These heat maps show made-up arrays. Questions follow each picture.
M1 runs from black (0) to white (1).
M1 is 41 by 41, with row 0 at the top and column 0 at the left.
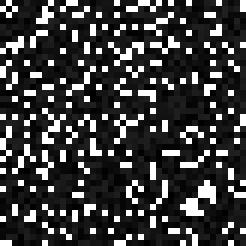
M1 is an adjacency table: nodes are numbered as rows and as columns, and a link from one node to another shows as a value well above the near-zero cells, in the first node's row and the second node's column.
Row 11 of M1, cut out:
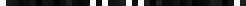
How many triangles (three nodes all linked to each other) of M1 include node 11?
5
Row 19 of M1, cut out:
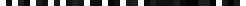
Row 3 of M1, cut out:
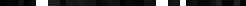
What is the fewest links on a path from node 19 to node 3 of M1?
3
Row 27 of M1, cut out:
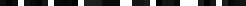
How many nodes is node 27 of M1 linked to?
10
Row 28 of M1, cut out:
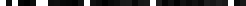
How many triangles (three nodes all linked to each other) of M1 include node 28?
3
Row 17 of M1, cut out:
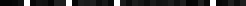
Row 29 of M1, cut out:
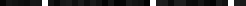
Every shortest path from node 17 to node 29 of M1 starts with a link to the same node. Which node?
node 4
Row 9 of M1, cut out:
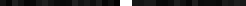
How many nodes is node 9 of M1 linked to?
2
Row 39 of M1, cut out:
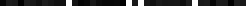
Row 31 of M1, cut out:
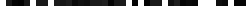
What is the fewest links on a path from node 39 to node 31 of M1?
2
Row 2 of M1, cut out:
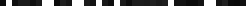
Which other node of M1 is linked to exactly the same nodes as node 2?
node 14
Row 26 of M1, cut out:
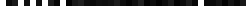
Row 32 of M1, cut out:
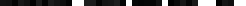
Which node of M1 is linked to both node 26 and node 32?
node 33
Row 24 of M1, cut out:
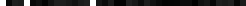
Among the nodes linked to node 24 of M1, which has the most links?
node 0
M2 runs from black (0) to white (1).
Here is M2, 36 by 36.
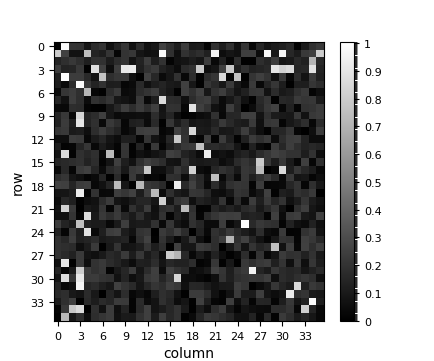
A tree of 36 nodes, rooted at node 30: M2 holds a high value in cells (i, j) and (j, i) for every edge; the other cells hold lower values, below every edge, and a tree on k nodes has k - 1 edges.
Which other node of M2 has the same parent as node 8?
11
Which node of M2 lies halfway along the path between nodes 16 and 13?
3
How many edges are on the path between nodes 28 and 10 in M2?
4
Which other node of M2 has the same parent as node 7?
20
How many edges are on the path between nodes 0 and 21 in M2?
2
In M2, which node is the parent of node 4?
1
